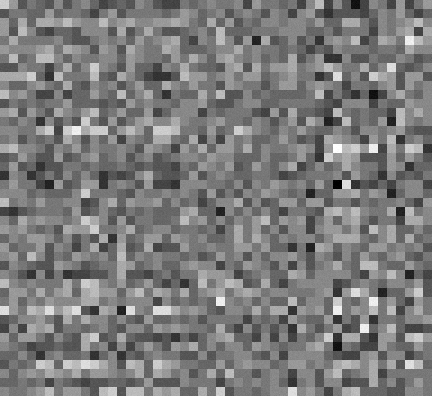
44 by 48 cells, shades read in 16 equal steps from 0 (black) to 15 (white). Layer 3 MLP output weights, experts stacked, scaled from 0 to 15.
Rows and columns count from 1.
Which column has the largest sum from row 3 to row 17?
46
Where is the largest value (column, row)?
38, 17
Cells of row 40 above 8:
1
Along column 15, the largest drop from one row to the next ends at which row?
36
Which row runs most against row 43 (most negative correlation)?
44
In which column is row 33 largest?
40
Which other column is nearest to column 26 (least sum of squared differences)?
24
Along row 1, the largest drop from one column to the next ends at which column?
37
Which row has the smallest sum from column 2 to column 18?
31
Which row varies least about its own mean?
12
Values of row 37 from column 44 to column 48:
11 6 4 4 5
